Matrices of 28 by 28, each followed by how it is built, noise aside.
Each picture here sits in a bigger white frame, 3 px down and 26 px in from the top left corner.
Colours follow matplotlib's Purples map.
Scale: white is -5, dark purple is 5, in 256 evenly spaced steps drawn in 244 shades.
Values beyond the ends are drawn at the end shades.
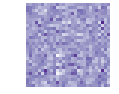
low rank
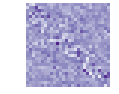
banded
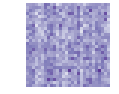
blocks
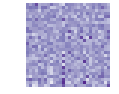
low rank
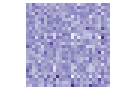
low rank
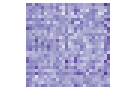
blocks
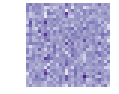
uneven columns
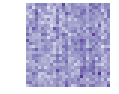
blocks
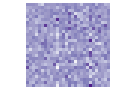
uneven columns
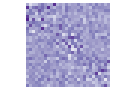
block diagonal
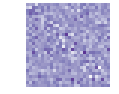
banded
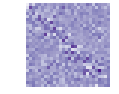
banded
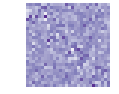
block diagonal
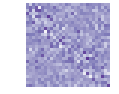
banded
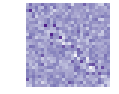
banded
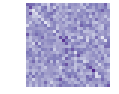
diagonal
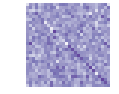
diagonal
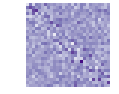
banded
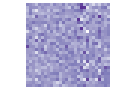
uneven columns
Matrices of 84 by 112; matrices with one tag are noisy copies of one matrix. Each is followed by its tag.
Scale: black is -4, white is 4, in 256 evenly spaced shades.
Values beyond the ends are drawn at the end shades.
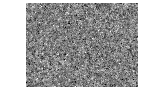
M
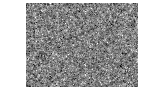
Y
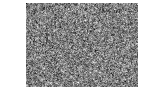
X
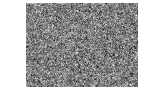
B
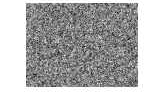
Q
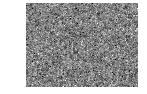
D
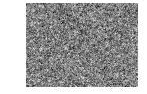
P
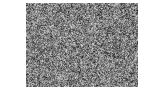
B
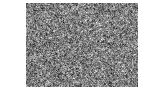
X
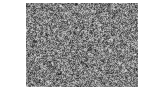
X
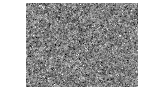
P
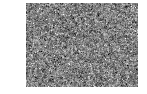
D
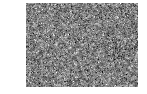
B
